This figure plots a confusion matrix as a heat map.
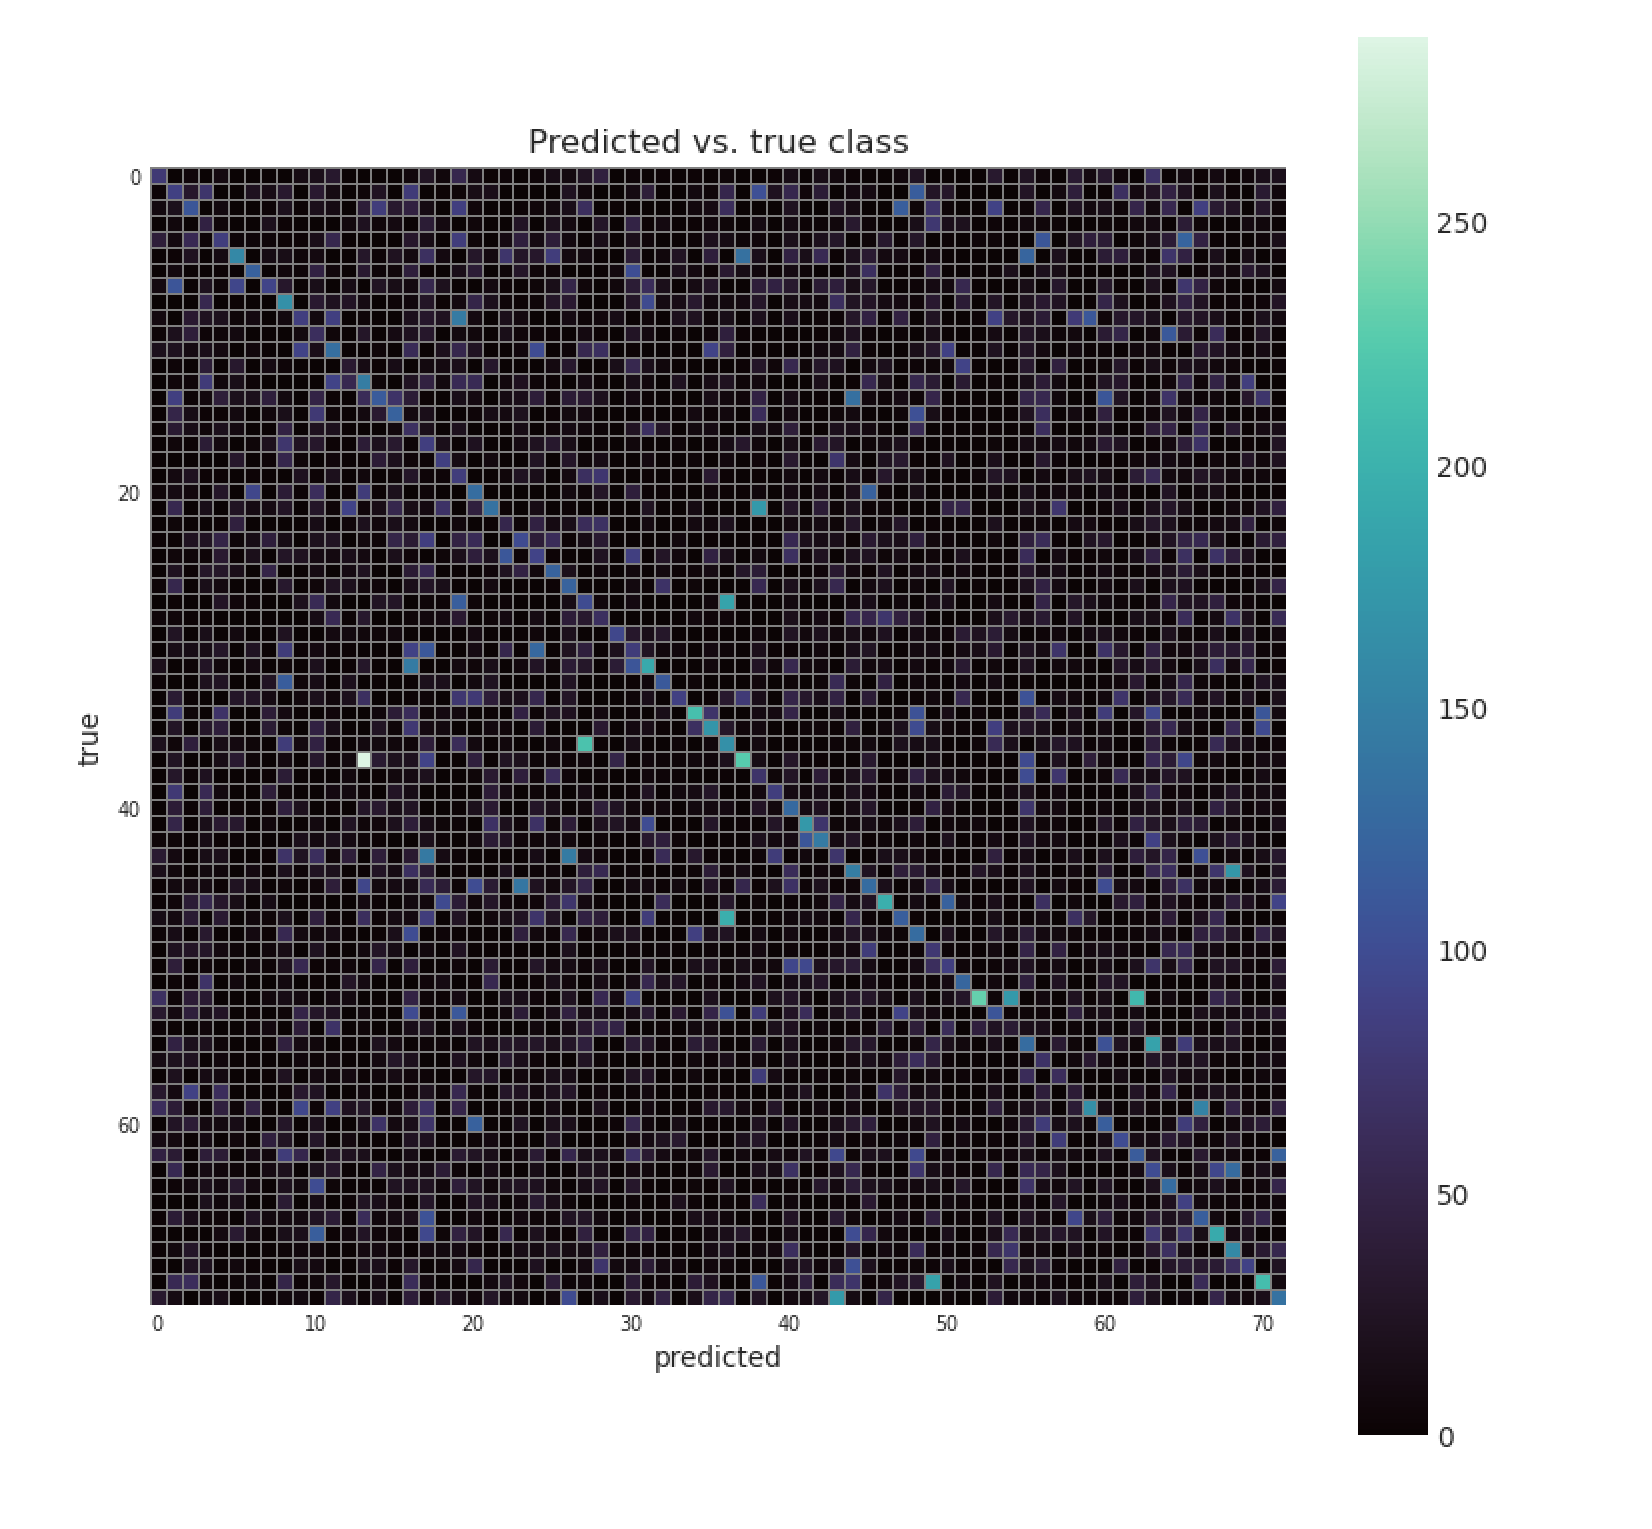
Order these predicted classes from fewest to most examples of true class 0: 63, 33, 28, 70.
33, 70, 28, 63
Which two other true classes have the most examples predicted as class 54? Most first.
52, 68
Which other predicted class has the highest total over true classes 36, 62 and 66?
27
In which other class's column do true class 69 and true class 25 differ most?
44
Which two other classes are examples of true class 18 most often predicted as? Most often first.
43, 8
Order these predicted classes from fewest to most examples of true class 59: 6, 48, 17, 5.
5, 48, 6, 17
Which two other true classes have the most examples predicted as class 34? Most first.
48, 35
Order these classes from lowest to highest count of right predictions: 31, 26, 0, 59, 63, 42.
0, 63, 26, 42, 59, 31
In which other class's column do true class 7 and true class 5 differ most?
37
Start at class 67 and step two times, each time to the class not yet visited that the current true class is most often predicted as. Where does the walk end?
64
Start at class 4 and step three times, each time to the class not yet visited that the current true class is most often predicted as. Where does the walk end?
55
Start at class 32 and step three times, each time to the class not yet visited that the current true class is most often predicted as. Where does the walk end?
16
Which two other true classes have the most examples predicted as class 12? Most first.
21, 13
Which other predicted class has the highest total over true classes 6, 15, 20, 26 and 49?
45
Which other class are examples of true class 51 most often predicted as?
3
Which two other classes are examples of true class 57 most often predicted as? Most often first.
38, 55
